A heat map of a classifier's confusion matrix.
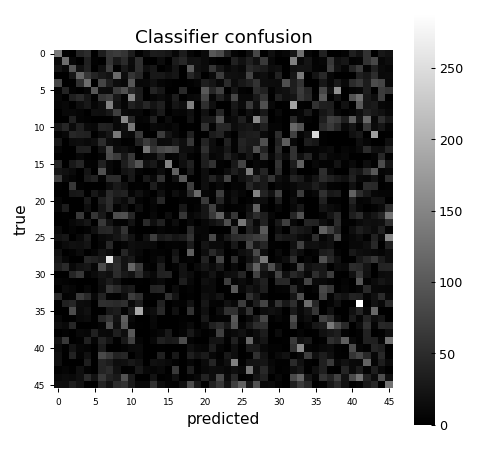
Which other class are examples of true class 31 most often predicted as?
41
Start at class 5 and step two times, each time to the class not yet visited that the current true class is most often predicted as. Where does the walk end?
10
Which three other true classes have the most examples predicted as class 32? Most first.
7, 1, 10
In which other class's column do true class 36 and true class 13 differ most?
12
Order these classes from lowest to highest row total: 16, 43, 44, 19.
43, 16, 19, 44
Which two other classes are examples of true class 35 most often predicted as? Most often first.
11, 43
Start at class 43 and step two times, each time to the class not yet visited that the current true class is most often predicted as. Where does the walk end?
33
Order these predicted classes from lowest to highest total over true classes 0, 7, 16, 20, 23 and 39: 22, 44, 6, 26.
44, 22, 6, 26
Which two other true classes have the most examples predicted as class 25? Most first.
23, 45
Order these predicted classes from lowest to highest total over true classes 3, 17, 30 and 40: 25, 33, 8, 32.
25, 32, 8, 33
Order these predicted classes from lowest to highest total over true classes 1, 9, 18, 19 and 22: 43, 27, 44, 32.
44, 43, 32, 27
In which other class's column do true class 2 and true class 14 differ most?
18
